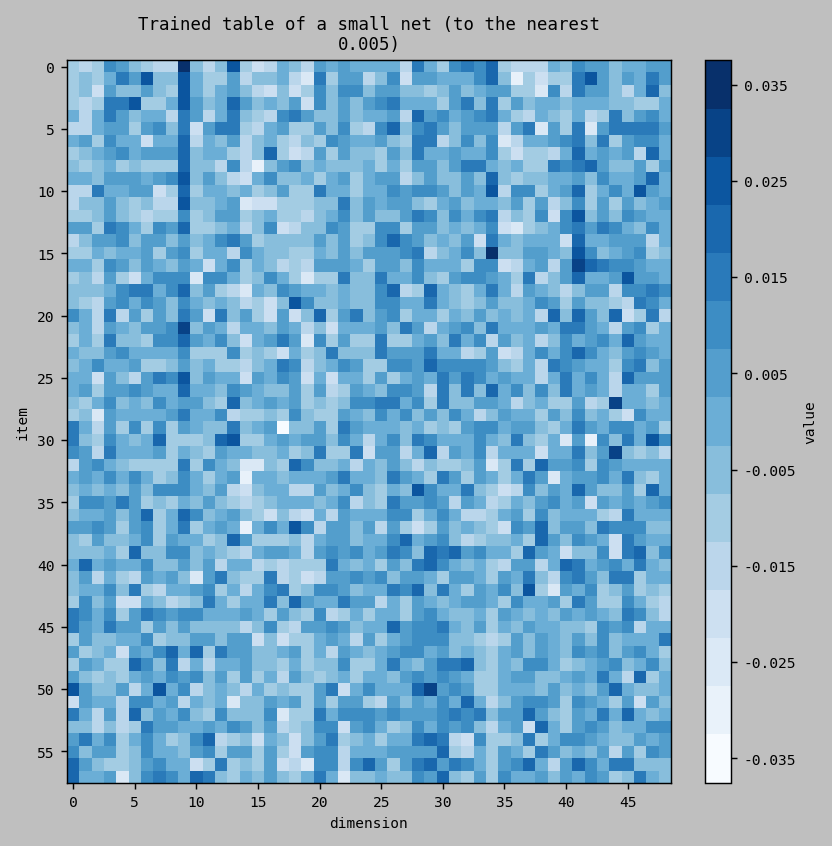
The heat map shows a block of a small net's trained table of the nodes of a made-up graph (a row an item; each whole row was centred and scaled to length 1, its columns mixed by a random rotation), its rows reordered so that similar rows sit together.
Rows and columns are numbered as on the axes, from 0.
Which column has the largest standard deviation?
34
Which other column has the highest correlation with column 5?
26
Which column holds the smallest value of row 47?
4
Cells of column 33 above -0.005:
38
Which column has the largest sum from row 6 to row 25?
9
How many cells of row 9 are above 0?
18
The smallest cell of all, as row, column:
29, 17
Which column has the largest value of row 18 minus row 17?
5
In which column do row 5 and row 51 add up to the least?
0
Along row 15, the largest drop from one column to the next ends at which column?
35
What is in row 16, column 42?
0.02
